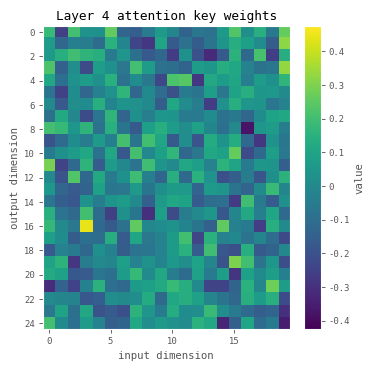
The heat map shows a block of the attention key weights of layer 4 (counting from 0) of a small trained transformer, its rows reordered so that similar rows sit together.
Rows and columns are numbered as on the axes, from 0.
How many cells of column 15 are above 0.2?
3
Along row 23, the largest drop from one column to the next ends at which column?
4
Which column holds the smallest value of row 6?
13
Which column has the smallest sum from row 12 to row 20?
2
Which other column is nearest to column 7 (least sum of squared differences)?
10
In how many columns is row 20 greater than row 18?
10
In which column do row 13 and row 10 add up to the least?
16
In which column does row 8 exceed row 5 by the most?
1
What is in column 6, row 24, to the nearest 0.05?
-0.15
